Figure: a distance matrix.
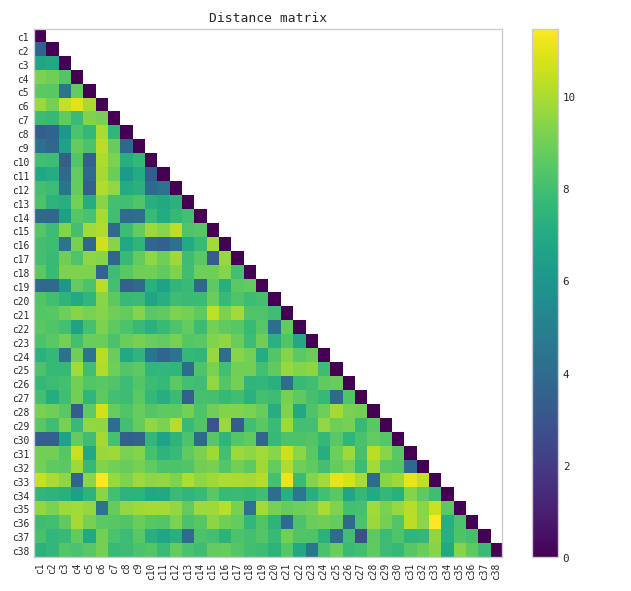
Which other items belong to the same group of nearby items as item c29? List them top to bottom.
c7, c15, c17
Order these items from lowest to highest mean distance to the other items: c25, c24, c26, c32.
c24, c26, c25, c32
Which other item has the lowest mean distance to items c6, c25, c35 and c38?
c18
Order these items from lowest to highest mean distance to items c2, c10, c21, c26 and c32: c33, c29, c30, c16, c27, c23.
c30, c16, c27, c23, c29, c33
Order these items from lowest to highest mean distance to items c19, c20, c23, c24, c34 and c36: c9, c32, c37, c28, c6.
c9, c37, c28, c32, c6
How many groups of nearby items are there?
10
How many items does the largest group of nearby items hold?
7
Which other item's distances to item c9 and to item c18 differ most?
c6
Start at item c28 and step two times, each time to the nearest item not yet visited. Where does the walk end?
c33
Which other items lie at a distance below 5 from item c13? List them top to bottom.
c25, c27, c37
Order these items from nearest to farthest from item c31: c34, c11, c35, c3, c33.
c11, c3, c34, c35, c33
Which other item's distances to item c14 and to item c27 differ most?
c37
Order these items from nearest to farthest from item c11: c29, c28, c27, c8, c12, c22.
c12, c8, c27, c22, c28, c29
